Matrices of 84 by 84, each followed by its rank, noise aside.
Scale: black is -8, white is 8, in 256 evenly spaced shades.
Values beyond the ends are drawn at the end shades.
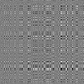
one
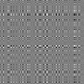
one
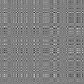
one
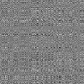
four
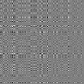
two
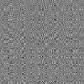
four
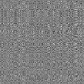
six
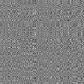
four
